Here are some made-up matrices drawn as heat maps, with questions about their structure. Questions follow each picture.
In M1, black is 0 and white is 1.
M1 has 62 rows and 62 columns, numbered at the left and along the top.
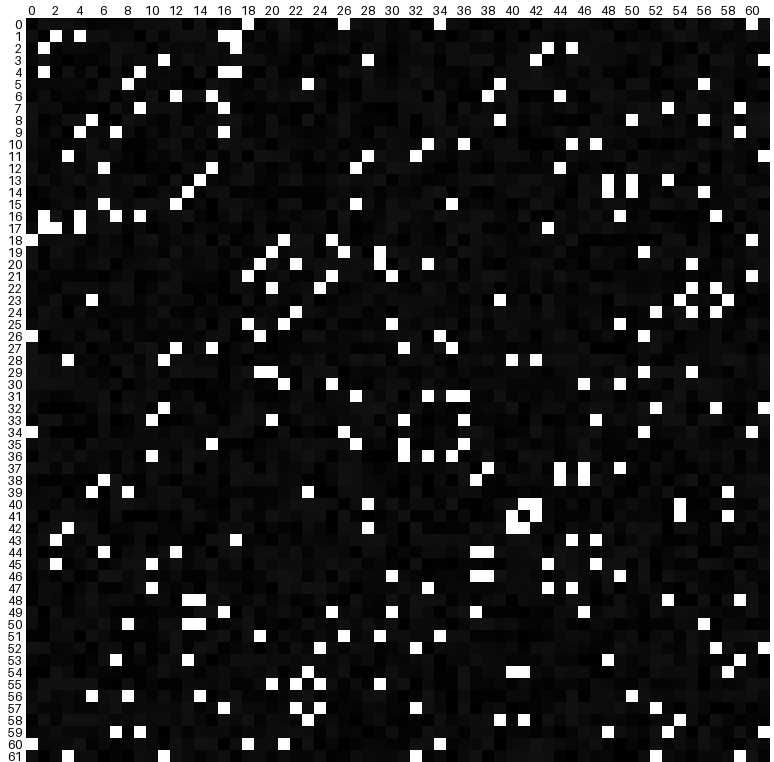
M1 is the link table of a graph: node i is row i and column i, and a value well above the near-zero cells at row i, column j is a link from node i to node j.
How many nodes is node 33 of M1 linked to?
5
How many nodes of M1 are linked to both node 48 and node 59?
1
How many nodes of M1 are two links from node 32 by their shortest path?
6
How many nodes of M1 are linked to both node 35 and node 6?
1
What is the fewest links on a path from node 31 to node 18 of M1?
6
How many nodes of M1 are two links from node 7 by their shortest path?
7
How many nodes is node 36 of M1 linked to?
4
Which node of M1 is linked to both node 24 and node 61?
node 52
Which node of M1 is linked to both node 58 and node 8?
node 39
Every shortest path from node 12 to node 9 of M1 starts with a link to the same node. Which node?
node 44
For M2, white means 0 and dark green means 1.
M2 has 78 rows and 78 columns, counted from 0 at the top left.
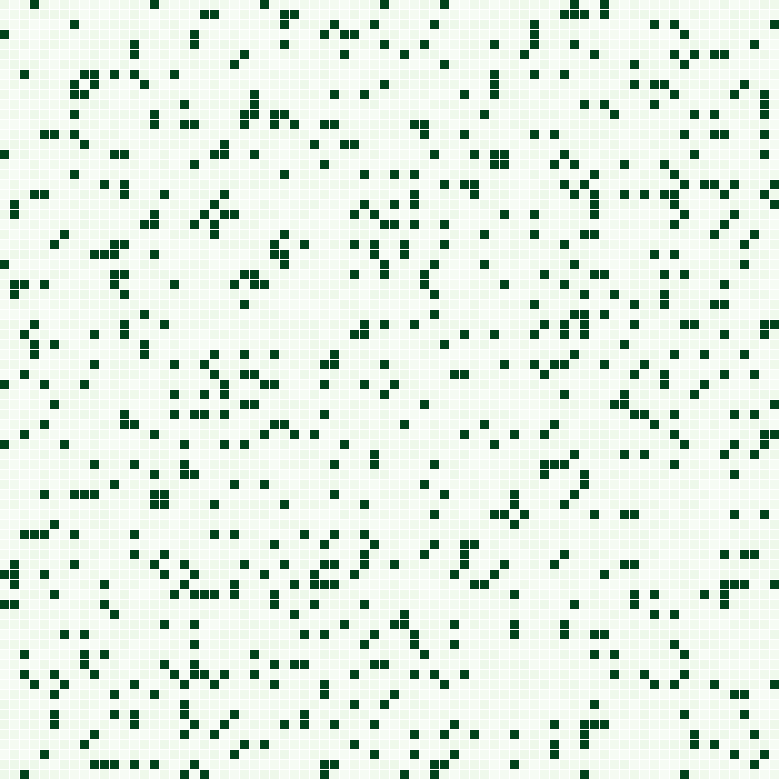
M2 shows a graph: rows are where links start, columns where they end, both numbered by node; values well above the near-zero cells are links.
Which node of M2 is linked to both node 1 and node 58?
node 29
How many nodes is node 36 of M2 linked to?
12
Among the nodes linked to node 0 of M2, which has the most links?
node 15
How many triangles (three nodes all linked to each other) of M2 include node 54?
2
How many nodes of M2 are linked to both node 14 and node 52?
0
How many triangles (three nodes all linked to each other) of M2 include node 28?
4
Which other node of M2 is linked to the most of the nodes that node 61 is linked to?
node 25
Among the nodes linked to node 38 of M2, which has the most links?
node 32
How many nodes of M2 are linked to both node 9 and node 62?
0
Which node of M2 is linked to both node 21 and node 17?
node 59
